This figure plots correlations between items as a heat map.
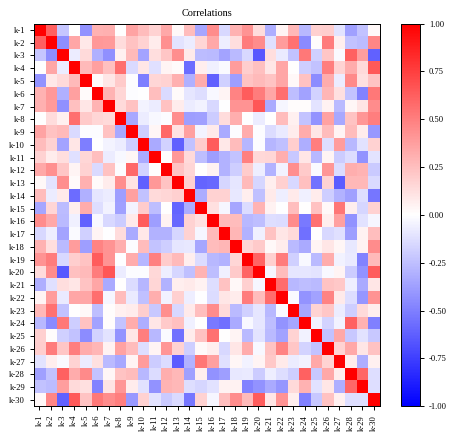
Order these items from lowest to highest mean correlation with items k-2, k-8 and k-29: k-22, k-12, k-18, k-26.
k-22, k-18, k-12, k-26
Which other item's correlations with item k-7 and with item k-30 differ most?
k-9
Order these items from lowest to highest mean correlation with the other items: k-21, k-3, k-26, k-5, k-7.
k-3, k-21, k-5, k-7, k-26
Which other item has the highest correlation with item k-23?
k-2
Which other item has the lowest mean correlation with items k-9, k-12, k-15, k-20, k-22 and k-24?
k-17
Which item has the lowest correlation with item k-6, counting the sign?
k-29
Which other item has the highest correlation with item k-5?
k-28
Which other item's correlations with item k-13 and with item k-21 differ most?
k-27
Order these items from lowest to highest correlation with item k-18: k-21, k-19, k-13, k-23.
k-23, k-13, k-21, k-19
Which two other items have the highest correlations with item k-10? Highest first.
k-16, k-25
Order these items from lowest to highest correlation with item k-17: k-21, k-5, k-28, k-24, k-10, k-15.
k-24, k-28, k-5, k-15, k-10, k-21
